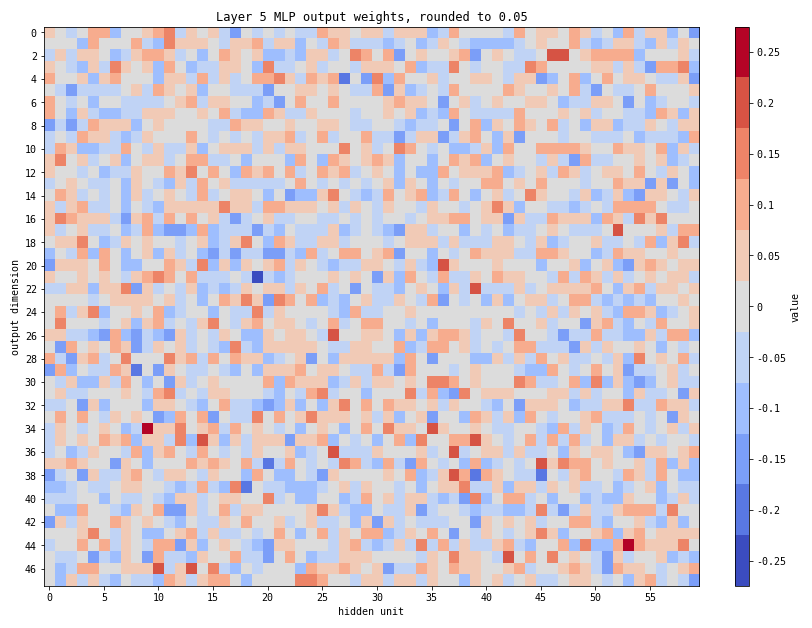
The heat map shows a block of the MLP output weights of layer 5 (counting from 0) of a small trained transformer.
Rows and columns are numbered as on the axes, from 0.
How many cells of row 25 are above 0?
20
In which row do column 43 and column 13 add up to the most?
46
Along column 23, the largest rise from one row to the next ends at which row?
47
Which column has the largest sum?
37
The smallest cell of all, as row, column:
21, 19
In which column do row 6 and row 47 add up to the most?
23
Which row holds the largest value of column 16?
15
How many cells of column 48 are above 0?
21
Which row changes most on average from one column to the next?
35
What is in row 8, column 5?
0.05
